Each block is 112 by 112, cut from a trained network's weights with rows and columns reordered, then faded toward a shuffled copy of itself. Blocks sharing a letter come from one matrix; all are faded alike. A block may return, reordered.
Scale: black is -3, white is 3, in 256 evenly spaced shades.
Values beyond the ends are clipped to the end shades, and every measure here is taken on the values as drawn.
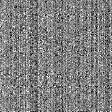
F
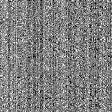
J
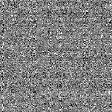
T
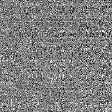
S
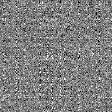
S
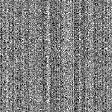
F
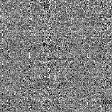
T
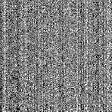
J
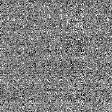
T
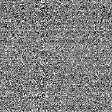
T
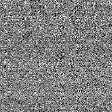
T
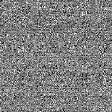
T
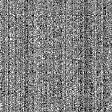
F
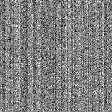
F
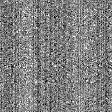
J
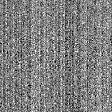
F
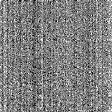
J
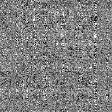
T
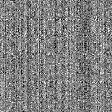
F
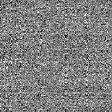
S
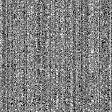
J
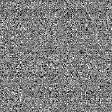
T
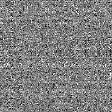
T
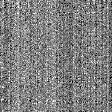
J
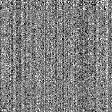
F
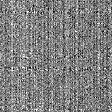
F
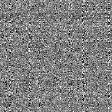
S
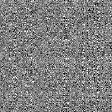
S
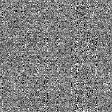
S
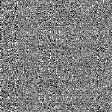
S
